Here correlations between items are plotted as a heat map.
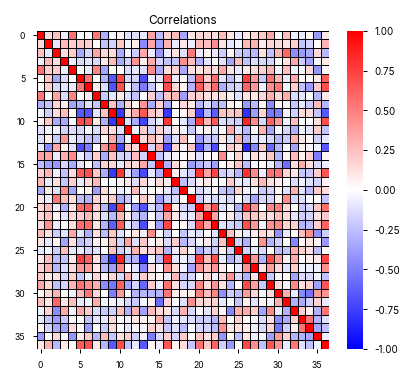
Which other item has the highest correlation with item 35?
30
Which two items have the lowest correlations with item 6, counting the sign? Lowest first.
9, 13
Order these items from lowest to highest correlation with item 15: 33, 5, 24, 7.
7, 5, 24, 33
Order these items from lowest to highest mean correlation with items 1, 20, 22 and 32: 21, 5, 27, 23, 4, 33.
33, 23, 4, 21, 27, 5
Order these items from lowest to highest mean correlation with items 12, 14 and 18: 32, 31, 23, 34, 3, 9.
31, 34, 23, 9, 32, 3
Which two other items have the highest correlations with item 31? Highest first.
2, 19
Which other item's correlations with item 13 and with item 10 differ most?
26
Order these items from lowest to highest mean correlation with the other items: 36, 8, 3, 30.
8, 3, 30, 36
